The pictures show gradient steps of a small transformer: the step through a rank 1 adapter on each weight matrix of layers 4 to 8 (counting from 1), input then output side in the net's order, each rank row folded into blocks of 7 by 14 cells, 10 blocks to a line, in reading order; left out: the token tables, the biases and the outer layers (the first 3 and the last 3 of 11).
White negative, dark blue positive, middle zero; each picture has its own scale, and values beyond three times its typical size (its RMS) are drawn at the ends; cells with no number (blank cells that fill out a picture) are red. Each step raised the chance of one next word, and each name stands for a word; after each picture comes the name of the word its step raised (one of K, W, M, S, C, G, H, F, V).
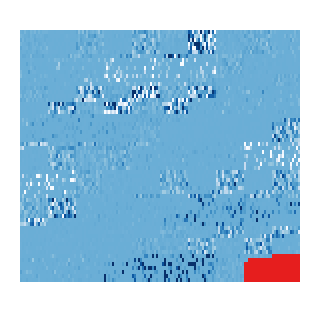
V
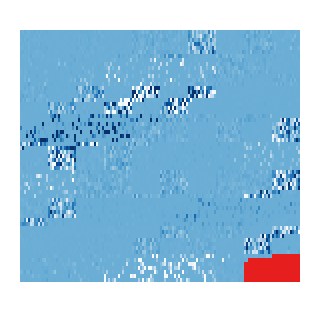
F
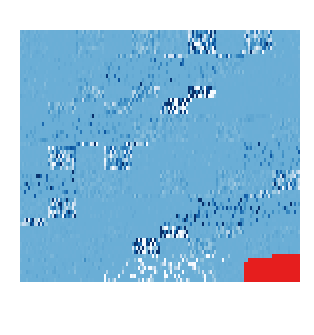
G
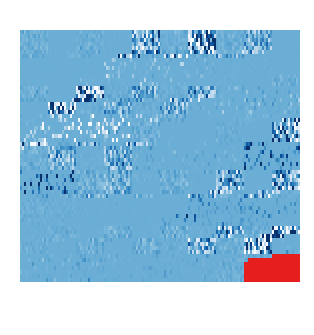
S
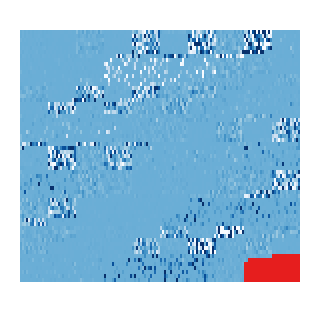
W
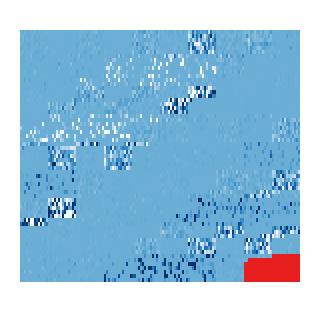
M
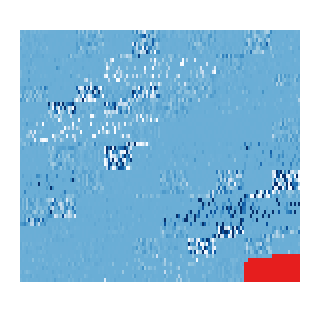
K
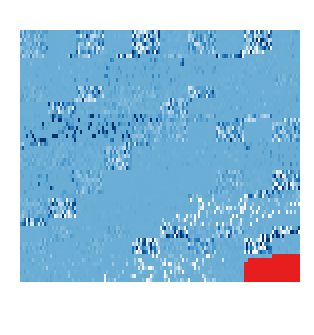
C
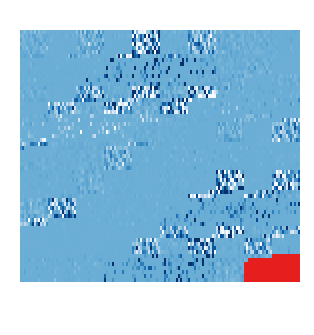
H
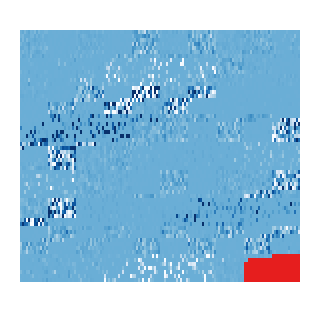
F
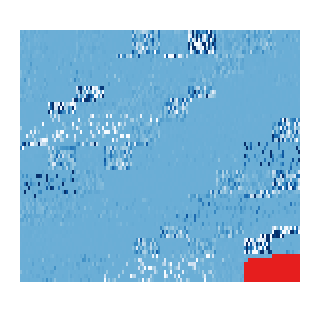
S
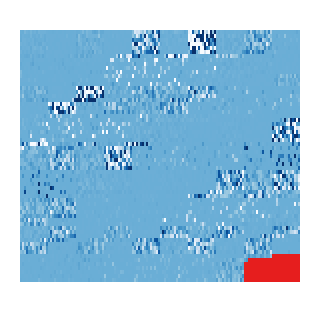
S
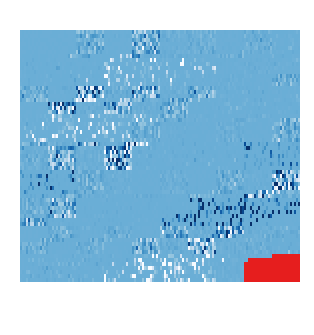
K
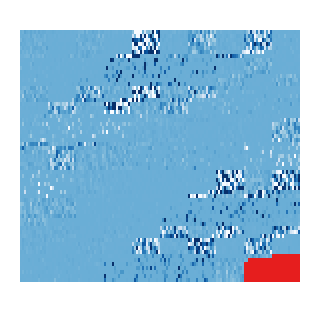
H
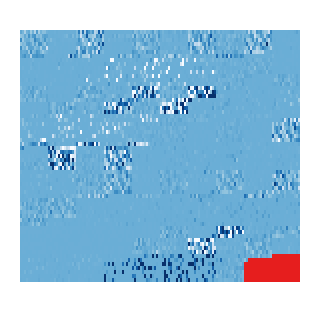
M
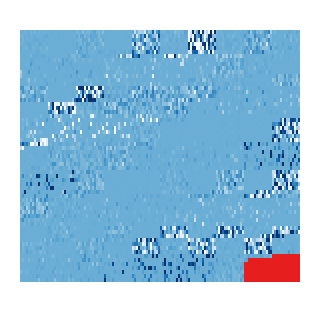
S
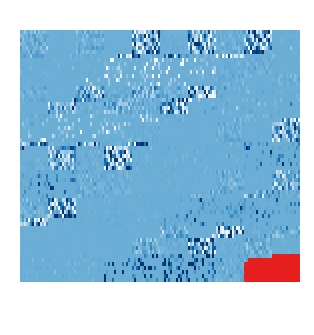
W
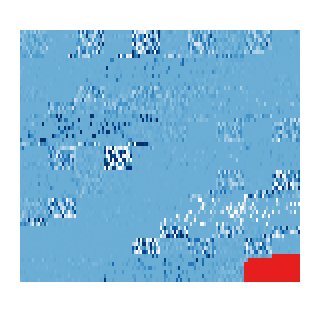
C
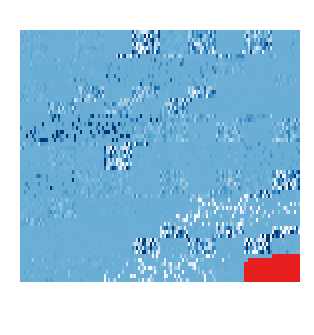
C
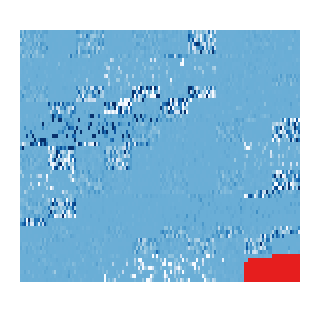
F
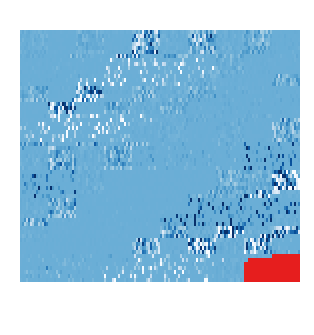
K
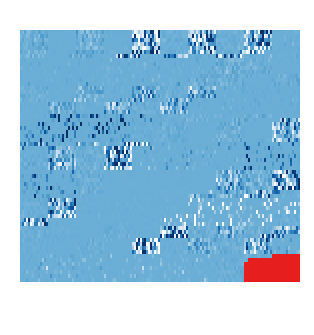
C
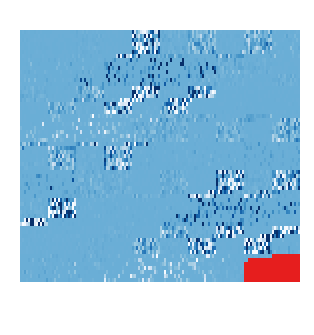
H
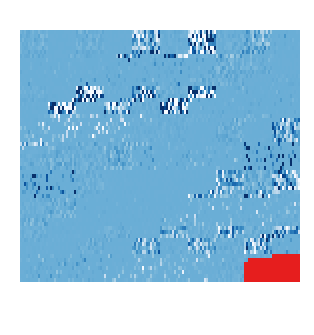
S
